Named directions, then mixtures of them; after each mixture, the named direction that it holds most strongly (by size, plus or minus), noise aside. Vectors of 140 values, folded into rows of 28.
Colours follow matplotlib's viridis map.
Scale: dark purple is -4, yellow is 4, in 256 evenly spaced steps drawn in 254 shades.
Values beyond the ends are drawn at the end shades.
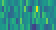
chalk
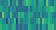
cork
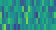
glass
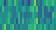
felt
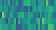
cork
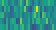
chalk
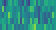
felt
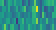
felt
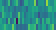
cork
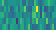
chalk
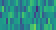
chalk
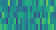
cork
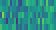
cork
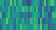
cork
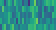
felt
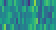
felt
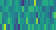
glass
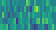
chalk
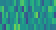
glass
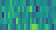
chalk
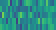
cork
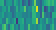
felt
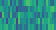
cork
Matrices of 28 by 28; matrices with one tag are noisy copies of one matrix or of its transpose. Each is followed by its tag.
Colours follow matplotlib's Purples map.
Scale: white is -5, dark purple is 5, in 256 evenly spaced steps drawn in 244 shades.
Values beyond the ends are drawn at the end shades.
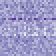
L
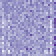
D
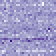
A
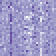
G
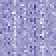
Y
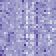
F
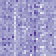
Y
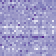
F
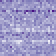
G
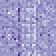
L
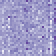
D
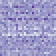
L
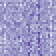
A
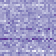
A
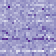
A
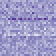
L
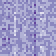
Y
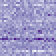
A
